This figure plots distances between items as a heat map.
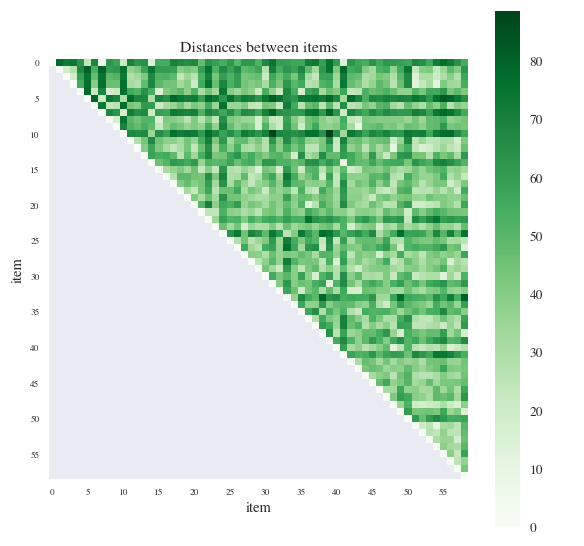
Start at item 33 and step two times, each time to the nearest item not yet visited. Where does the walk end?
46
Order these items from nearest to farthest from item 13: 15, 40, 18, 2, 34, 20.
34, 18, 20, 2, 40, 15
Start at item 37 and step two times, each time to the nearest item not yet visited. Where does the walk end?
55
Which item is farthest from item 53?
22
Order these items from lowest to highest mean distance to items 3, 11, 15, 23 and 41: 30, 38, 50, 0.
30, 38, 50, 0
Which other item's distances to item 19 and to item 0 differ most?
7
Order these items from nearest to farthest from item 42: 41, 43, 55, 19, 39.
43, 19, 55, 39, 41
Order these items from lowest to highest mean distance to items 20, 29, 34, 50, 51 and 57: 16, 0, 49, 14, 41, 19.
19, 16, 49, 14, 41, 0
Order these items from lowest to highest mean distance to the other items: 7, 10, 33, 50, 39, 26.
26, 50, 39, 33, 7, 10
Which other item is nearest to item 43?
9
